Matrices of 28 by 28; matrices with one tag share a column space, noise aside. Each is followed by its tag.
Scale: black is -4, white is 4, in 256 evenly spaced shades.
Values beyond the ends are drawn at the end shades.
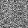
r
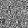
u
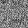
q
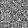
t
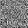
u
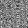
r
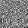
u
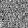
t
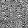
r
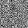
r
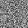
u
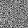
r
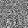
u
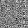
r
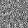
t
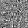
t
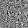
t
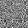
u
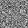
u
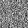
t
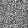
r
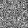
q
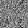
q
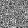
u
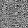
r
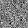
q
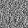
q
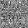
q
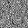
q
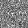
t
